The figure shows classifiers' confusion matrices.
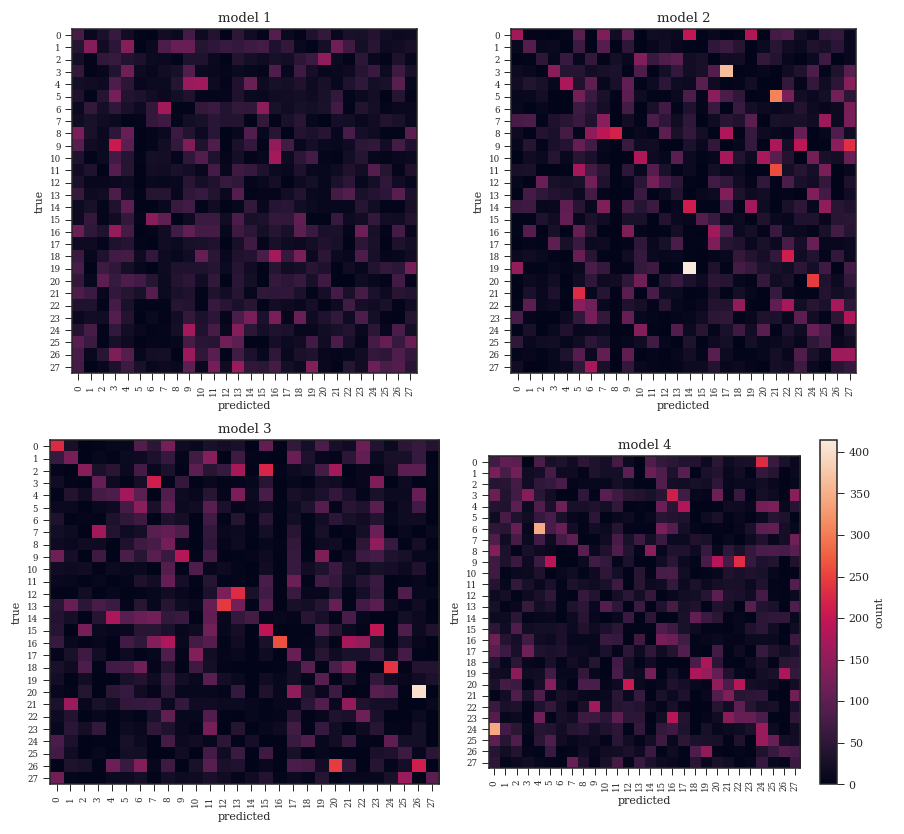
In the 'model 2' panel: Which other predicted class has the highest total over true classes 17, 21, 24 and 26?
5
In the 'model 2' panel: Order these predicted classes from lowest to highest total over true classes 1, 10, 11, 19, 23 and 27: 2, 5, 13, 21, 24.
2, 13, 24, 5, 21
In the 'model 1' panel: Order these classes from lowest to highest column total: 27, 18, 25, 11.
25, 27, 18, 11
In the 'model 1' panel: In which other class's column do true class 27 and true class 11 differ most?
19
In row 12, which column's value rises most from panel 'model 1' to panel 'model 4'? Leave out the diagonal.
20
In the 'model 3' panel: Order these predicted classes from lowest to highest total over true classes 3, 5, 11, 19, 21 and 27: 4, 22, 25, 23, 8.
4, 22, 25, 8, 23
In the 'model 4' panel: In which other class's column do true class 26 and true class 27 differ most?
19
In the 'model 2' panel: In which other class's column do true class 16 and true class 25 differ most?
9
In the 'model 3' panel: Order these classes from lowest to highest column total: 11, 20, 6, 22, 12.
12, 22, 20, 6, 11
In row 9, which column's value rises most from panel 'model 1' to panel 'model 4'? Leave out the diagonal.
22
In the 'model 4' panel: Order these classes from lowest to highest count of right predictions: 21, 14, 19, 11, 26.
14, 11, 26, 21, 19
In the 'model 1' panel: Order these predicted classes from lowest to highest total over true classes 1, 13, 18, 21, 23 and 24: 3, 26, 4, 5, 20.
5, 20, 26, 4, 3
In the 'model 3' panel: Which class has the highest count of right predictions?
16
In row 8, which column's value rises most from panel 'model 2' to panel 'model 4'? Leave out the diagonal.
0
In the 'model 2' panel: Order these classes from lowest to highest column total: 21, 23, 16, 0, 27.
0, 23, 16, 21, 27
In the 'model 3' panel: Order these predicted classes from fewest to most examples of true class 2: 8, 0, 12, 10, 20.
0, 8, 12, 10, 20
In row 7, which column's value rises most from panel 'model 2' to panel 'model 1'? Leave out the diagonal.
15
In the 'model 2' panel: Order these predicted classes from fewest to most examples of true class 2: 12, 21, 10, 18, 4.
18, 21, 4, 12, 10
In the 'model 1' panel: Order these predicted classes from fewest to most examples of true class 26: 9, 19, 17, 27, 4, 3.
17, 19, 27, 4, 3, 9
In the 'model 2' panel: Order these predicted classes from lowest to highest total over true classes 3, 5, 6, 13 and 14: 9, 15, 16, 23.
15, 23, 9, 16
